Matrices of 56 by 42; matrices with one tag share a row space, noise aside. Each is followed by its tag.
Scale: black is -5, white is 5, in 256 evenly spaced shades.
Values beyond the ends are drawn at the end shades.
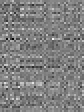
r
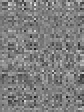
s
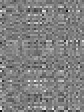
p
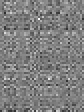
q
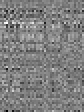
r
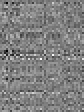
r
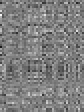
p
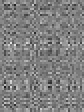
q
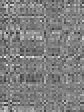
r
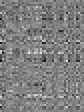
p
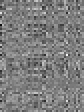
p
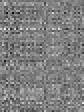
r
